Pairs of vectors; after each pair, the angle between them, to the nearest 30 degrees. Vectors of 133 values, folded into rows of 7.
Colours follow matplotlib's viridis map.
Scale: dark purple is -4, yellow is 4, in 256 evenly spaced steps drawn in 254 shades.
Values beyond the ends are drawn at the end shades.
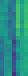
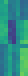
60 degrees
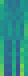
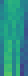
150 degrees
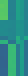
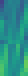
120 degrees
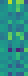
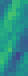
90 degrees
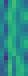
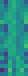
30 degrees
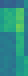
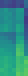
60 degrees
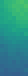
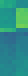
60 degrees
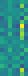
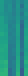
120 degrees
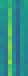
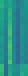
30 degrees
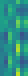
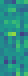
60 degrees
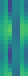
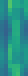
150 degrees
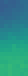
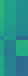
120 degrees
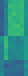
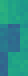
90 degrees
